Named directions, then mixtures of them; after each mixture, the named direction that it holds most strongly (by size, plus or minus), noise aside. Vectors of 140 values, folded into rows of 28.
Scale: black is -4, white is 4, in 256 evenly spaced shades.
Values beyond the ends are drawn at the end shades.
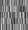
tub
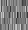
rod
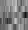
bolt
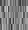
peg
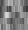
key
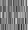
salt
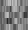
bolt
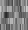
key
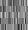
salt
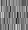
rod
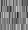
rod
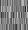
rod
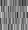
peg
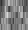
key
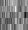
bolt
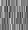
peg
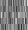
salt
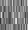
salt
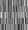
salt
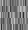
tub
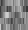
key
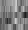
bolt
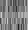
salt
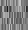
peg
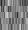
peg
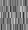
tub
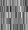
tub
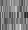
tub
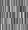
tub
